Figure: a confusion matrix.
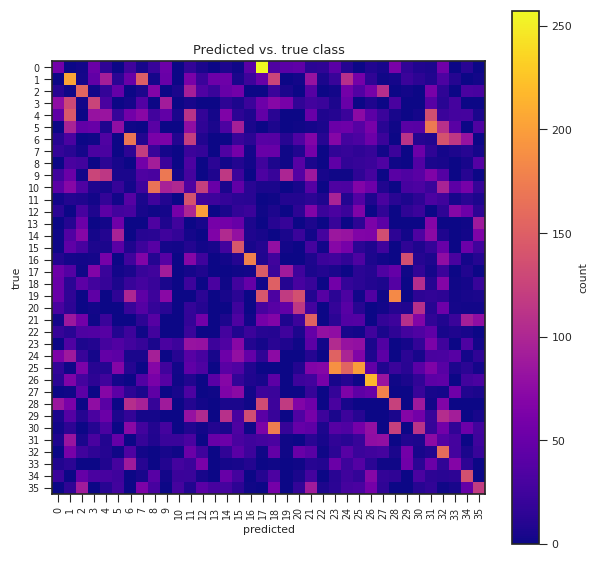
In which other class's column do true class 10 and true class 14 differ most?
8
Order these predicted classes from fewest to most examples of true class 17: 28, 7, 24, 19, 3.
24, 7, 28, 3, 19
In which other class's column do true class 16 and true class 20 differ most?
29
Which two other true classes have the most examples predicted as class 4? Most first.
9, 1
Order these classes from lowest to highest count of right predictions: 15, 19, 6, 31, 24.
31, 24, 19, 15, 6
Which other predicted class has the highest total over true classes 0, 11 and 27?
17
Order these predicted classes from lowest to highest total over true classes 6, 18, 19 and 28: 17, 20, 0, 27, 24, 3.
27, 24, 3, 0, 20, 17
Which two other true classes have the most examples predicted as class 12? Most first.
10, 29
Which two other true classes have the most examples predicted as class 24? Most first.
25, 1
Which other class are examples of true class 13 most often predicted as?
35
